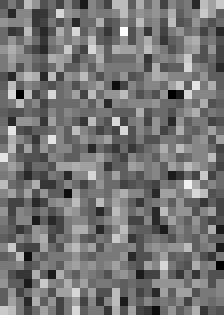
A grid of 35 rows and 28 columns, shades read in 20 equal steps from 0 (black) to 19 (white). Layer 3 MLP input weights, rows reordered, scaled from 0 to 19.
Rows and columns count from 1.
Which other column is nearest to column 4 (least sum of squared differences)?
18
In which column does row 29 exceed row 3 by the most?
10
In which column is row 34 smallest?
16
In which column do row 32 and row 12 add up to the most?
26
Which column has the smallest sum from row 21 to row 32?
28
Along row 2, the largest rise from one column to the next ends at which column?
8
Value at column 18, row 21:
7
